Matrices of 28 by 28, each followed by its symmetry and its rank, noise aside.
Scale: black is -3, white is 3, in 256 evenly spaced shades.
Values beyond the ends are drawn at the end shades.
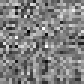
no symmetry, rank seven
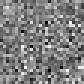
no symmetry, rank six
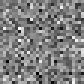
antisymmetric, rank six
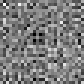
symmetric, rank six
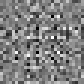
antisymmetric, rank six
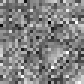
symmetric, rank seven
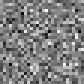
no symmetry, rank six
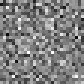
symmetric, rank six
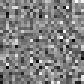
antisymmetric, rank six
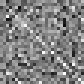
symmetric, rank six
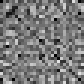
symmetric, rank six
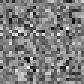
no symmetry, rank six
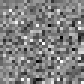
symmetric, rank six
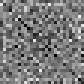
symmetric, rank seven
